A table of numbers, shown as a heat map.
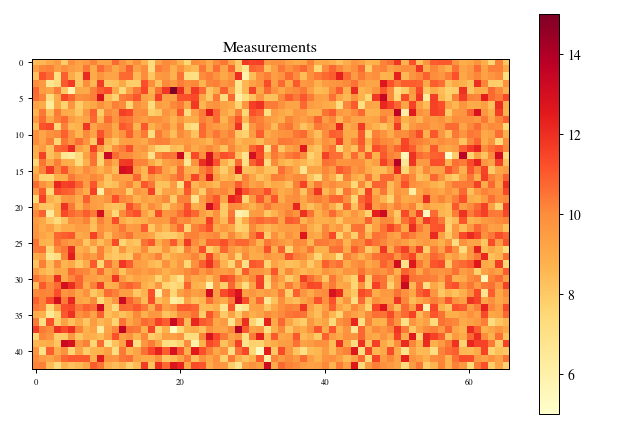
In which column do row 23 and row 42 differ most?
32
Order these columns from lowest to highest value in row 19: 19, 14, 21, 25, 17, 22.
22, 19, 14, 17, 21, 25
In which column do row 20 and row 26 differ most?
24
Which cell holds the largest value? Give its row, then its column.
4, 19
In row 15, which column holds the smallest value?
37
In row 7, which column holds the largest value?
50
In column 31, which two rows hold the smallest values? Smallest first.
40, 36
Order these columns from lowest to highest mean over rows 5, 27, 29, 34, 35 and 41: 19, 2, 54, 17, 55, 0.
2, 54, 19, 0, 17, 55
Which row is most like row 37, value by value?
33
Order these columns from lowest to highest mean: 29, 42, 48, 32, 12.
29, 32, 42, 12, 48
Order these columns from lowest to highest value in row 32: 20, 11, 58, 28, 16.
58, 20, 11, 16, 28
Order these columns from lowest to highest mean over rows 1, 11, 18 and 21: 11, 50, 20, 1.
11, 50, 20, 1
